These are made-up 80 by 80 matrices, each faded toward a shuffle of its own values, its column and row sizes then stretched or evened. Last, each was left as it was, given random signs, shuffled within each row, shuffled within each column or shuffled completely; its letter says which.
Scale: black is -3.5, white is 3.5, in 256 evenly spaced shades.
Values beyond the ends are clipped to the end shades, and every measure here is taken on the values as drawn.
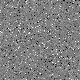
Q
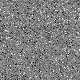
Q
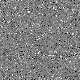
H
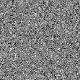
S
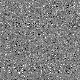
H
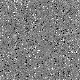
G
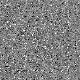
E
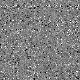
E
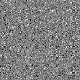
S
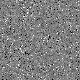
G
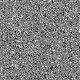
E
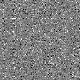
S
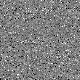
H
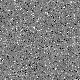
Q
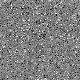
E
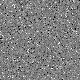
Q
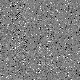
G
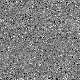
H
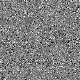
H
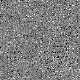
E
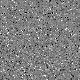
H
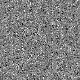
G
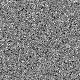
Q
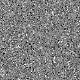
G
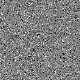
G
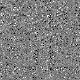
E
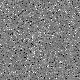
Q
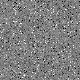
G
